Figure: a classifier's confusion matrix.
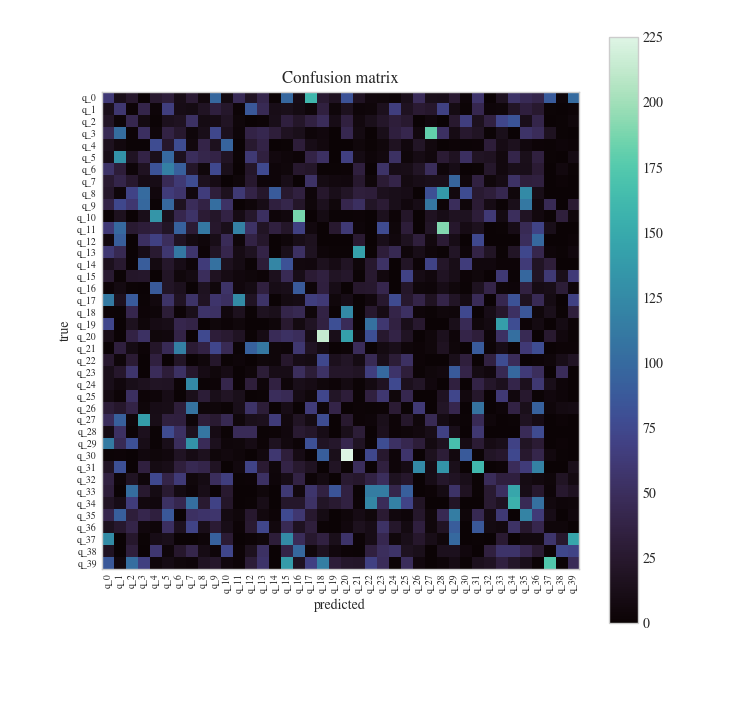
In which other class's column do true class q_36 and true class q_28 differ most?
q_8
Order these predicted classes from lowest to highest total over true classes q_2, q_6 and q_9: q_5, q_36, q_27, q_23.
q_36, q_23, q_27, q_5
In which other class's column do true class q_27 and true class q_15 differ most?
q_3
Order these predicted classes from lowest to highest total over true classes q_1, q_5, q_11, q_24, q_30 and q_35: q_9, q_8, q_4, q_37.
q_37, q_4, q_9, q_8
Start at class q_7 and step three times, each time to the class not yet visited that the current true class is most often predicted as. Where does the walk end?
q_17
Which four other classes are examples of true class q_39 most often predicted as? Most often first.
q_37, q_15, q_18, q_2
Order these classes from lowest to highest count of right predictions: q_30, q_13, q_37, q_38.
q_13, q_37, q_38, q_30
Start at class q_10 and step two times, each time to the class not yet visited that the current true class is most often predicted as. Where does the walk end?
q_4
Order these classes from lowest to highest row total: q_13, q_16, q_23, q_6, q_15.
q_16, q_15, q_6, q_13, q_23
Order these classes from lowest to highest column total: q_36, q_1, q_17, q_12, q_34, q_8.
q_12, q_17, q_8, q_1, q_36, q_34
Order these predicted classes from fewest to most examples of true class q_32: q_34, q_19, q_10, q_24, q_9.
q_19, q_24, q_34, q_9, q_10
